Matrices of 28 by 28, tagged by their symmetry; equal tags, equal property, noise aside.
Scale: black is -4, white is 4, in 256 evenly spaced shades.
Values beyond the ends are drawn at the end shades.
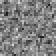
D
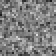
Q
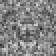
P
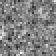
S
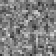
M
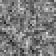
S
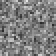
D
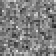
M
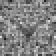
P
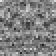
P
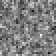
Q
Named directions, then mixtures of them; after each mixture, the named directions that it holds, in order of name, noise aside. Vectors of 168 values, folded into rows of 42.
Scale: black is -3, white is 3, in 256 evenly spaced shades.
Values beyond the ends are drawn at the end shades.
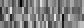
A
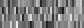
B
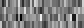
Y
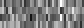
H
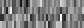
A, H.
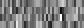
A, B, H.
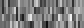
B, Y.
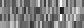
B, H.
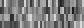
A, H.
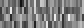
A.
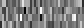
B, Y.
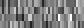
B, Y.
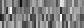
A, H.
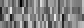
A.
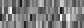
A, H.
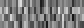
A, Y.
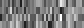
A, B, H.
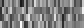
A, Y.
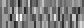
A, Y.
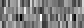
Y.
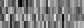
A.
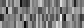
A, H, Y.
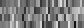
B, H, Y.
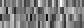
H.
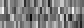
A, B, H.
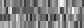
H.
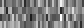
H.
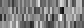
B, H.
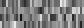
H, Y.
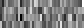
A, Y.
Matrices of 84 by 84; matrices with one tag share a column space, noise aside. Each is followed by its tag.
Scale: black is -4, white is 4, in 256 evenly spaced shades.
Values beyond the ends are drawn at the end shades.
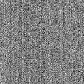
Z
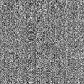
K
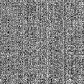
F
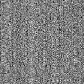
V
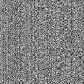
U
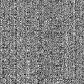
F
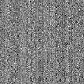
Z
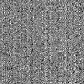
U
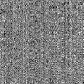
K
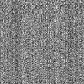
K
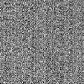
U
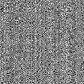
U
